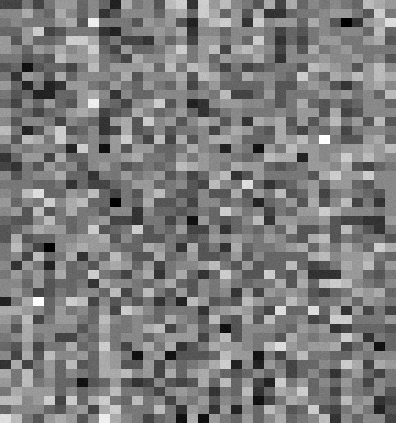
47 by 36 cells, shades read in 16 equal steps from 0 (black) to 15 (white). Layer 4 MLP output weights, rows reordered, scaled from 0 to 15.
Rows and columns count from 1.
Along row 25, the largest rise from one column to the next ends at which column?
19
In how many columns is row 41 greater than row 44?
13
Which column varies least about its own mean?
33
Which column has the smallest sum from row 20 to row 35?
18
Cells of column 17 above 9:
8
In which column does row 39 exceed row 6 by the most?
26
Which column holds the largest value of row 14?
14
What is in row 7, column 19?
9
